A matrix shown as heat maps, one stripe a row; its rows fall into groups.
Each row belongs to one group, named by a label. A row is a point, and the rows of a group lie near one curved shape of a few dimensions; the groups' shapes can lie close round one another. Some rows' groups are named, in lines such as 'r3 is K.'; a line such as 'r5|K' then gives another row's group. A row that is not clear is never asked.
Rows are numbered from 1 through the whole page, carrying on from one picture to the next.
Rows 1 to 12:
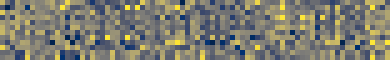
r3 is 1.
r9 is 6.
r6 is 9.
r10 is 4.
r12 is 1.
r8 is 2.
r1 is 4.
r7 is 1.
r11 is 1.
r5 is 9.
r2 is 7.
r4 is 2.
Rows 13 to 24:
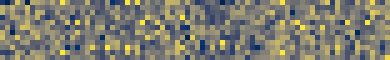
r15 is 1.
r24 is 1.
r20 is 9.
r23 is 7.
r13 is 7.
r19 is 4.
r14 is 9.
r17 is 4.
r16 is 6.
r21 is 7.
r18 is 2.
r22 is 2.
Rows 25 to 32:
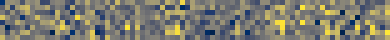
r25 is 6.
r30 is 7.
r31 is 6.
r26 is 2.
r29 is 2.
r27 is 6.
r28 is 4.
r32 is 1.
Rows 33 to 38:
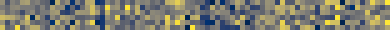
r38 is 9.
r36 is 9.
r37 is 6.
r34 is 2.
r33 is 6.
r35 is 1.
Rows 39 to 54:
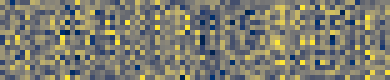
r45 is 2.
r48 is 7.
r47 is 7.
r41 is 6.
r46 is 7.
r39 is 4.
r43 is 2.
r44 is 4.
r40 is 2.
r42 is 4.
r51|2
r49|4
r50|1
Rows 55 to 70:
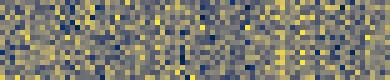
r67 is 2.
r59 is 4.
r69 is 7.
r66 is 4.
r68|6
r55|2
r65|2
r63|1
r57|1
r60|1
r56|6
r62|4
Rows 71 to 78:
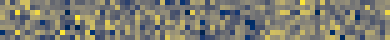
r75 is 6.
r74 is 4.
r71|2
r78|6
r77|7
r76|2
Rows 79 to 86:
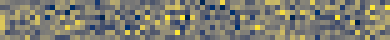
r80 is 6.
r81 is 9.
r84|4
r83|4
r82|9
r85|7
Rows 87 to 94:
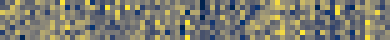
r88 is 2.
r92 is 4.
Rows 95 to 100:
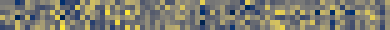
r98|1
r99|7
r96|6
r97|2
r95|1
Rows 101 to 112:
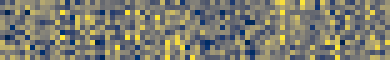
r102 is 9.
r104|4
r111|6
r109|6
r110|9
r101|2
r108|7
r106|4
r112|9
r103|7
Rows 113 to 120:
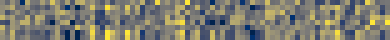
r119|2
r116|1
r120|2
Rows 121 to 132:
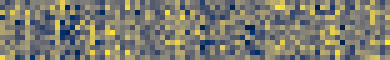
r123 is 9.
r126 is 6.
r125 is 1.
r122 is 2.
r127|2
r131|2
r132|1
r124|6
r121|7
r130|7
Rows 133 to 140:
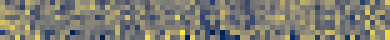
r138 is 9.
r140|9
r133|1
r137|9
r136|7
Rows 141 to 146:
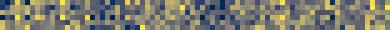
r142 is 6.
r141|7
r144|7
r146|4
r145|9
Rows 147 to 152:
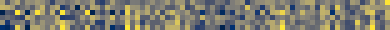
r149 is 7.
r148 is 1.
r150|1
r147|1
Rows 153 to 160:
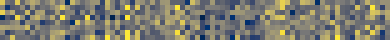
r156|7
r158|9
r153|9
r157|6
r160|2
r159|7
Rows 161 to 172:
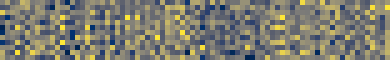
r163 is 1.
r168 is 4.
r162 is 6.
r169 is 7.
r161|2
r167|6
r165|6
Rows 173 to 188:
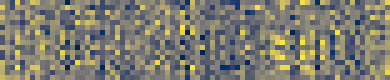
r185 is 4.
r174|4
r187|1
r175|6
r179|9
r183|7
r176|1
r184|2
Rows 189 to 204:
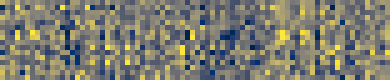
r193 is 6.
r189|9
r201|2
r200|1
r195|9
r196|9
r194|1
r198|2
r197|2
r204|4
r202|9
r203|4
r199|6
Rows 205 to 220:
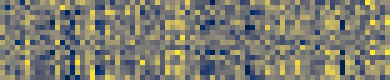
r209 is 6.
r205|4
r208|1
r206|7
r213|1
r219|6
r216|6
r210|6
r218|6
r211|1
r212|6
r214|9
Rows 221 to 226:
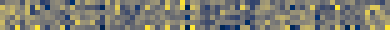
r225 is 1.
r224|9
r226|9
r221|6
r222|9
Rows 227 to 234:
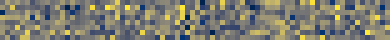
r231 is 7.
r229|6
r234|2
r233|4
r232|9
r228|2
